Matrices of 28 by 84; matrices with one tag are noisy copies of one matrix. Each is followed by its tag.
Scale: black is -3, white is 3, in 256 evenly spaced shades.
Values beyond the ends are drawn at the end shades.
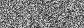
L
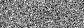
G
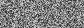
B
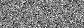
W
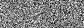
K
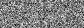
W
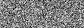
B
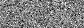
B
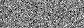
G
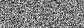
K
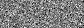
K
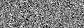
W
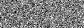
W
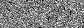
L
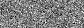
L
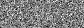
W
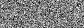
K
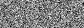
B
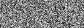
L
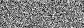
G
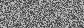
W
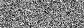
B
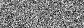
B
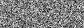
B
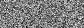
L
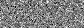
W
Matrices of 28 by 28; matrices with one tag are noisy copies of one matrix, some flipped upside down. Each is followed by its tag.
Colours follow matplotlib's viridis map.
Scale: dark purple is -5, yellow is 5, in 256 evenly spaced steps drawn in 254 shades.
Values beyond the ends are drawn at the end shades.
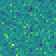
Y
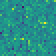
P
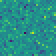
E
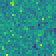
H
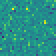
P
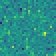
P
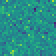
H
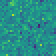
H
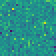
P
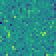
P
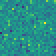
P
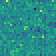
H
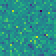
Y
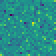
E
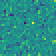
E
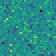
Y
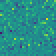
P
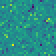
Y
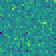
P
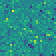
Y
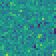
H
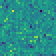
Y
